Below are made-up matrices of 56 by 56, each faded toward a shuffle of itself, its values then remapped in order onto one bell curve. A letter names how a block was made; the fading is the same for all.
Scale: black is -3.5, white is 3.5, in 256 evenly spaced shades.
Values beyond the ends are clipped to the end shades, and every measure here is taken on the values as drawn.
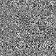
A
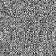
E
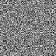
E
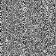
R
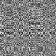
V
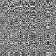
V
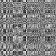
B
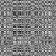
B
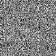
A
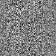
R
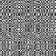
B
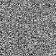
A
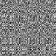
V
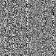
R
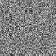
E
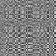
B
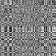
B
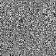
A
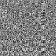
E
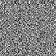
E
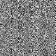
A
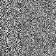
R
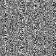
R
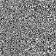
A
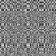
B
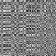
B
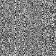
R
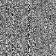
R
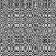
B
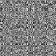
V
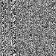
R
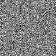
R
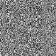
R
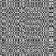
B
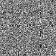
A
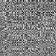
V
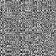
V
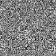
A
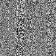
R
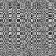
B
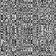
V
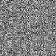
E
